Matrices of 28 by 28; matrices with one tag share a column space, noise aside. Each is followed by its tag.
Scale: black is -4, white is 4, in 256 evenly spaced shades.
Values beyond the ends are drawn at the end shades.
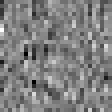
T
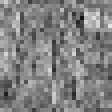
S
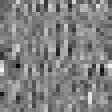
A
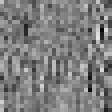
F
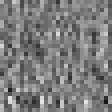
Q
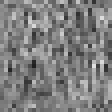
S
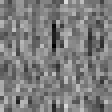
Q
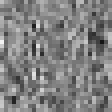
Q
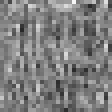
A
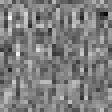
S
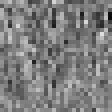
S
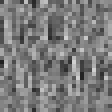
F
